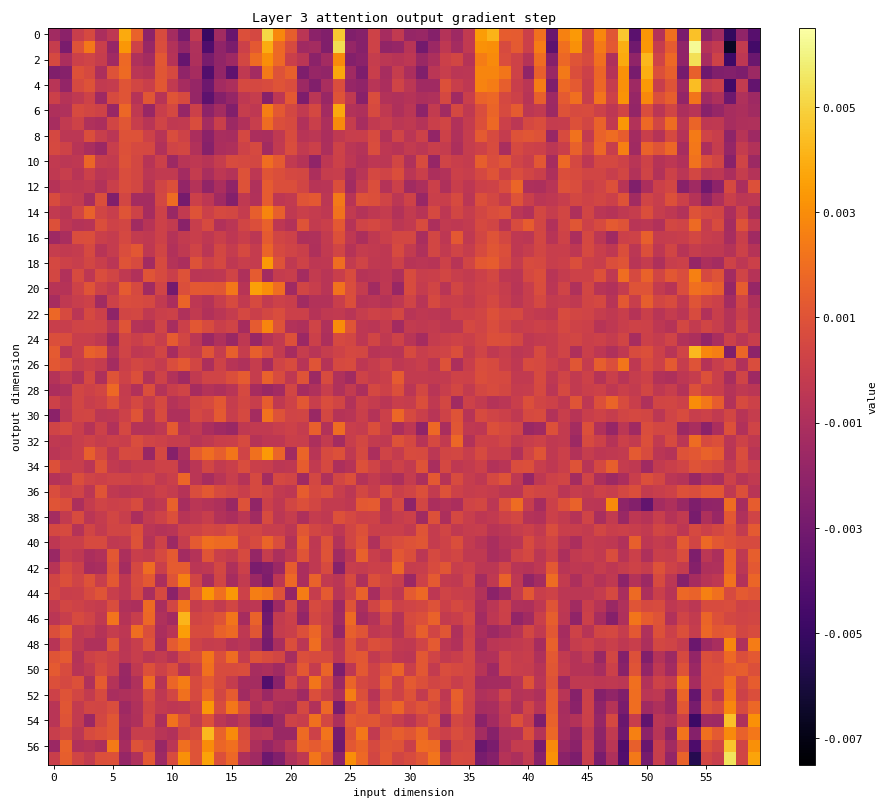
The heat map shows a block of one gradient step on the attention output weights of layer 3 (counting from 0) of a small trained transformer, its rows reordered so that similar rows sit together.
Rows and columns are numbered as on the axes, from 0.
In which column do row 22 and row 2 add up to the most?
54
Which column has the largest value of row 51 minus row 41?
11
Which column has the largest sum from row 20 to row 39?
18
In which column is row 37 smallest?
50
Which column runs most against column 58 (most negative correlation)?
20
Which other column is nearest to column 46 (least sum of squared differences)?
52
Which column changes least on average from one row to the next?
35
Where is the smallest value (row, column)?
1, 57
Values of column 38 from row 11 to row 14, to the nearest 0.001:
0 0.001 0 0.001
